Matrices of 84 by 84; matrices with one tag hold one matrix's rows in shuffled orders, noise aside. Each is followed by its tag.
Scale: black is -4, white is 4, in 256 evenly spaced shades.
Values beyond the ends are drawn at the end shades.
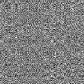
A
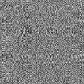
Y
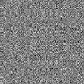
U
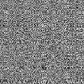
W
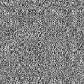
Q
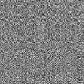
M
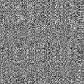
M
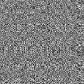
M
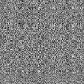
Q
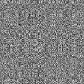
Q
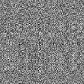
Q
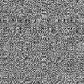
W
